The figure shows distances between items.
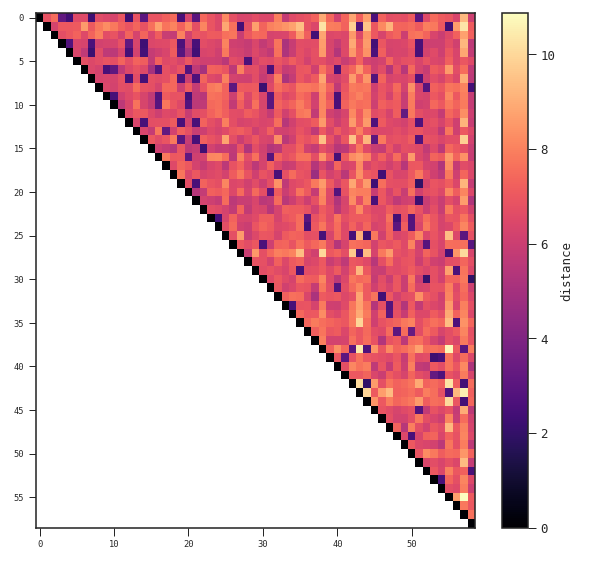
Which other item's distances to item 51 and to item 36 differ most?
19
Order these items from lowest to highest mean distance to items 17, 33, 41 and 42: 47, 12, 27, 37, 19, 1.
47, 37, 12, 19, 27, 1
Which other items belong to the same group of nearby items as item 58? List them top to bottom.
8, 26, 30, 52
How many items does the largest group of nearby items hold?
10
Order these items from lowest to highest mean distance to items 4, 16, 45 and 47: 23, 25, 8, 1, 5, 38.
8, 5, 23, 25, 1, 38
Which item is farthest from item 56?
43
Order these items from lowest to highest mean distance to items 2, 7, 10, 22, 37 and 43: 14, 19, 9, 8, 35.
9, 14, 19, 8, 35
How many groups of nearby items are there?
15
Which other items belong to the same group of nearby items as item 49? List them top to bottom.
11
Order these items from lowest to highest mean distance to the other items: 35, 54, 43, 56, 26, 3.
3, 54, 26, 56, 35, 43
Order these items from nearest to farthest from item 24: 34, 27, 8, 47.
27, 34, 47, 8
